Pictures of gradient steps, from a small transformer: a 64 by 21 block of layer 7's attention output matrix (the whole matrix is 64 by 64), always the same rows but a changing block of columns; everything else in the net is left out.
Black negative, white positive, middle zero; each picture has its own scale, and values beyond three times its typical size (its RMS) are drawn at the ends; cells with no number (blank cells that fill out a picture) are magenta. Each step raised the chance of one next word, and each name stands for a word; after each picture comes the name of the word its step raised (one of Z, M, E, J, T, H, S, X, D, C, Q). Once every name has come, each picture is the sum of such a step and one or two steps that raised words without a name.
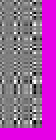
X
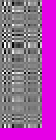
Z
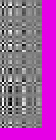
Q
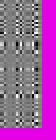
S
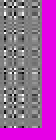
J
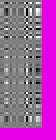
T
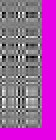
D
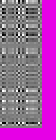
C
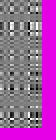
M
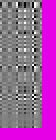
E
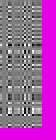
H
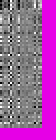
E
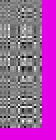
D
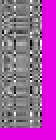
S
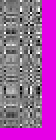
S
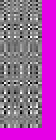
T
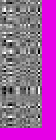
Z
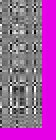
Q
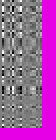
M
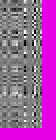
S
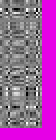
M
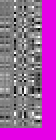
T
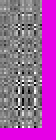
Q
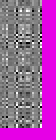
Z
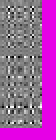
D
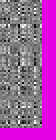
C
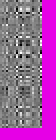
D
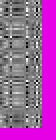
T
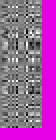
S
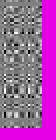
S
